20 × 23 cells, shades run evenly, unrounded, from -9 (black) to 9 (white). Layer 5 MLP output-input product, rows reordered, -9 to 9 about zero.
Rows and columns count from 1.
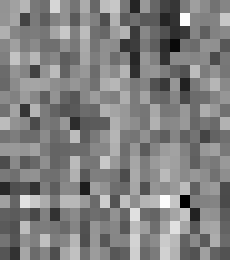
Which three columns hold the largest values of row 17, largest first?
14, 19, 18
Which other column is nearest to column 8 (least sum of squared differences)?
5
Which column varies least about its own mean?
10
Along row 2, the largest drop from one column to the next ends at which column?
20
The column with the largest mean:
12
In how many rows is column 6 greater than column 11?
7
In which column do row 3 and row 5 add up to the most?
9
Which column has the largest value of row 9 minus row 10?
4
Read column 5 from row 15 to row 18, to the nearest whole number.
0 3 0 0
